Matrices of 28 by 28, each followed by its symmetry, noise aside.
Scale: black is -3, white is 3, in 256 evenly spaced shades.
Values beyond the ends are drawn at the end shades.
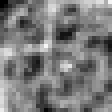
symmetric.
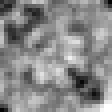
symmetric.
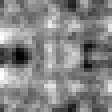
mirrored top to bottom.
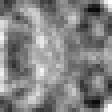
mirrored top to bottom.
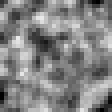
symmetric.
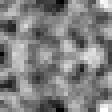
mirrored top to bottom.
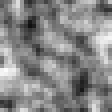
same after a half turn.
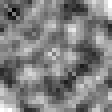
symmetric.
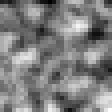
no symmetry.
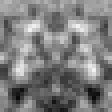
mirrored left to right.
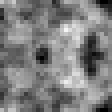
mirrored top to bottom.
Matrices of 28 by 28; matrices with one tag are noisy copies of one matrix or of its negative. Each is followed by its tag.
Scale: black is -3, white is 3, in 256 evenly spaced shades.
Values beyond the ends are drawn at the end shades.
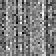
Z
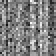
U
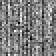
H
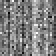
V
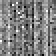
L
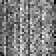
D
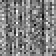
Z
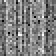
Z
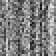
U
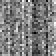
V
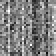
V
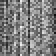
D
